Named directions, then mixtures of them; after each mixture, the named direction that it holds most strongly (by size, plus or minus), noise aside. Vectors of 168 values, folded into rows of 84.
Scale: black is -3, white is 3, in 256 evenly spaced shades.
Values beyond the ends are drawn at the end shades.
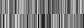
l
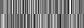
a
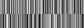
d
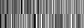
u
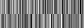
d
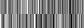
u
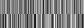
d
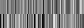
l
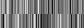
a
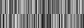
l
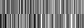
u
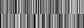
l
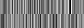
a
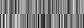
l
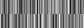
l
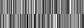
d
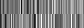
u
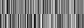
d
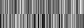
l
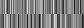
d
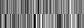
u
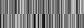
l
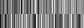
u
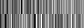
u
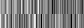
u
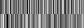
d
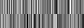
a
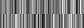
l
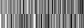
u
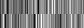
u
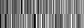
u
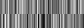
l
